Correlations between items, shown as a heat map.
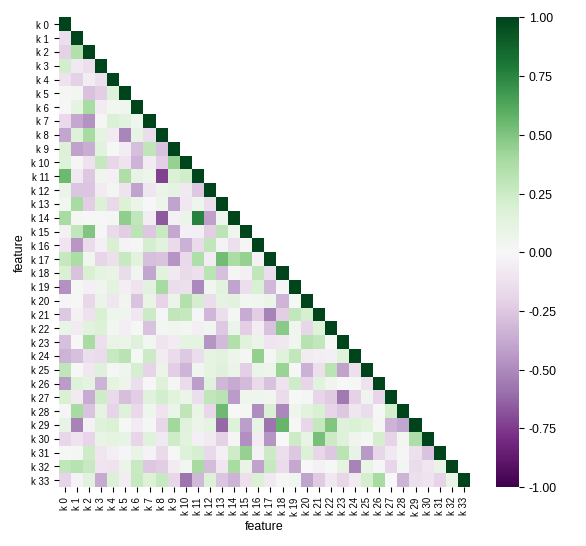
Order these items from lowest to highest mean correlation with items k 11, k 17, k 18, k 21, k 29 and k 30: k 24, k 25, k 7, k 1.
k 1, k 7, k 24, k 25
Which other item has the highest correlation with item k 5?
k 14
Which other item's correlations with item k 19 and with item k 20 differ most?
k 11
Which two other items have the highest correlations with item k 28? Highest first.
k 13, k 1
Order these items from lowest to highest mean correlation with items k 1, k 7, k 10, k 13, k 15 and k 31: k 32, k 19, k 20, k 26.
k 26, k 19, k 32, k 20
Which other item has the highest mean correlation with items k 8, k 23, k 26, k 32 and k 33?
k 2
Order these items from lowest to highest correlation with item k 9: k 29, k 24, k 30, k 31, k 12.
k 24, k 31, k 12, k 30, k 29
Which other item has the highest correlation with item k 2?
k 15
